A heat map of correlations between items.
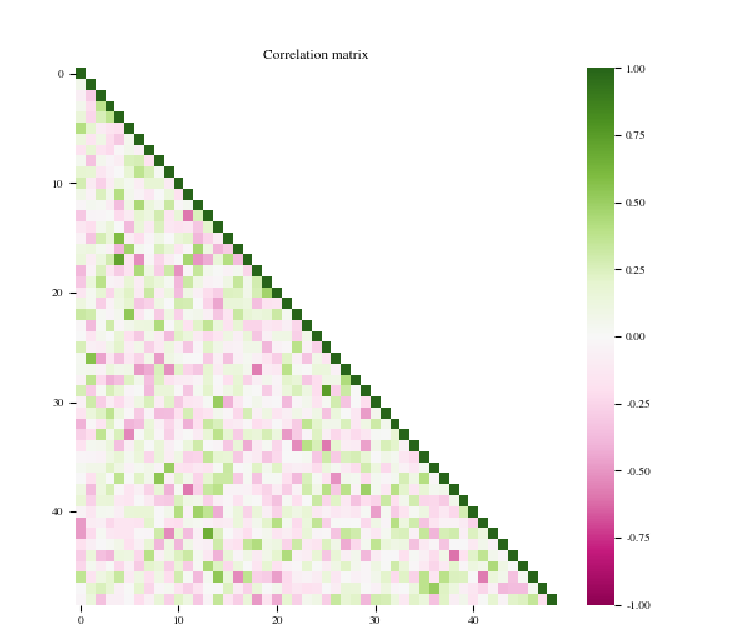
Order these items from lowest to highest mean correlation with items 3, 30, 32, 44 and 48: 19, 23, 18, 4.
18, 19, 4, 23
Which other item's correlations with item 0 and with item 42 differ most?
13
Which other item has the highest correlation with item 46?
14
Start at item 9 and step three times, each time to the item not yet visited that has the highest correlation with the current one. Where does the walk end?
35
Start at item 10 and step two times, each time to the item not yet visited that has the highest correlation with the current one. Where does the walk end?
12
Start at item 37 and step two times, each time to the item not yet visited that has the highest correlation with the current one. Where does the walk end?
23
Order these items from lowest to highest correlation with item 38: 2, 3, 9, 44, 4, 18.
44, 9, 18, 4, 2, 3
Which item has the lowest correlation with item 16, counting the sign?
46
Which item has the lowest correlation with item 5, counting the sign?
33
